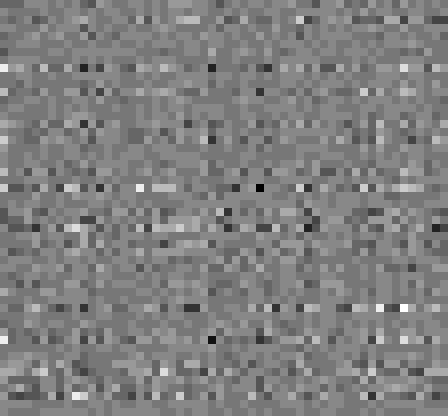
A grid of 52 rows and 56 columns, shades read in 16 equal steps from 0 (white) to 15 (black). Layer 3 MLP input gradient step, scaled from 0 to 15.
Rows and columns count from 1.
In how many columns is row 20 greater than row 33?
16
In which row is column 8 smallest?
46
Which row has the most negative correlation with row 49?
34
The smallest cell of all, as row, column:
39, 51
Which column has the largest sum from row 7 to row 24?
33
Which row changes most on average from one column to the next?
24
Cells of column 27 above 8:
12
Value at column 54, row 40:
7
